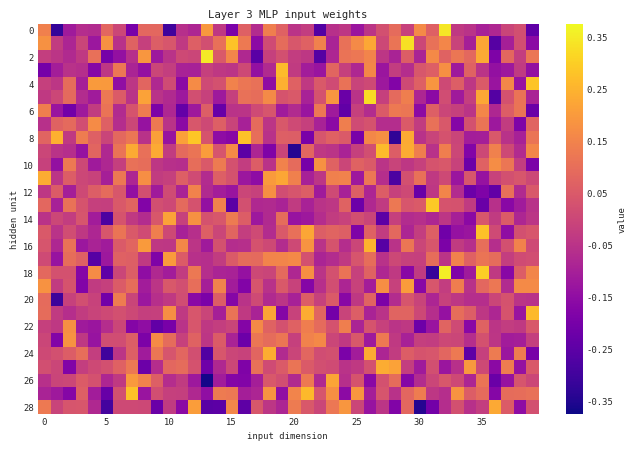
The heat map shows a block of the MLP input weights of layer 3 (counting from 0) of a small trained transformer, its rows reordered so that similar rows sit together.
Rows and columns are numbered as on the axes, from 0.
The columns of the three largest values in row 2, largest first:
13, 35, 8
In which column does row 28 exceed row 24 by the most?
24
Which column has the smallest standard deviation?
6
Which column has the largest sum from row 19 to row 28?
21
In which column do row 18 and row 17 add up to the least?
5
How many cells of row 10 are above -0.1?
35
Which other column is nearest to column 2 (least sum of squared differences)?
17
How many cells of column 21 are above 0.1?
8
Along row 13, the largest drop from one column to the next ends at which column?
15
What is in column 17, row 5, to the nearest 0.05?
0.1
